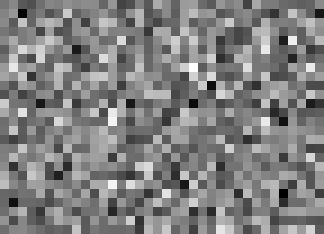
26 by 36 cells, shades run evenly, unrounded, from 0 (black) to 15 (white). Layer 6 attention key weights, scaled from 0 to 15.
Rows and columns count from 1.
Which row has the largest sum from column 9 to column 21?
9
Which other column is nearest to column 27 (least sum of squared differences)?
23
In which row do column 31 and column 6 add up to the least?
2
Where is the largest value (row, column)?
8, 22
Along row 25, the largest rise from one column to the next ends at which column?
17
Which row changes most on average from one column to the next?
12
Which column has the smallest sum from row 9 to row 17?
15
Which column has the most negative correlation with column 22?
32
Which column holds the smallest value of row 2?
3
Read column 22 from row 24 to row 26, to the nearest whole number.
3 6 4
